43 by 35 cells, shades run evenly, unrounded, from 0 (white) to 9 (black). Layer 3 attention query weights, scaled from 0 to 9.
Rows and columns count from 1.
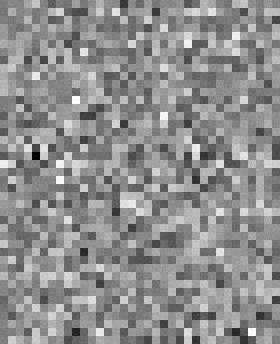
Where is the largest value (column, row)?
5, 20
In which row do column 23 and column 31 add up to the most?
43
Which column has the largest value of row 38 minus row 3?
6
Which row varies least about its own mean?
11
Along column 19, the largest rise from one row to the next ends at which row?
4
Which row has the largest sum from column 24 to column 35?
40
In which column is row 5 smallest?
30
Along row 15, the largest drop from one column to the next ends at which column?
21
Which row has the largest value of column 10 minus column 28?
42
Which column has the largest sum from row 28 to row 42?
18
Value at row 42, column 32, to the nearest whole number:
0
